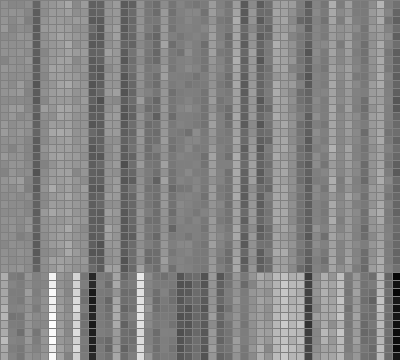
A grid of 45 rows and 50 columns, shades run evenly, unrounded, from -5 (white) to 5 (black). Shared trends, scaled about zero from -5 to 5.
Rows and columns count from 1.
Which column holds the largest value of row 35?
50
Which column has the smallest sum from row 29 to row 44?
7
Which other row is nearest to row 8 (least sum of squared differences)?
22
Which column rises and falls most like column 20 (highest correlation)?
17
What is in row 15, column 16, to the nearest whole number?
2
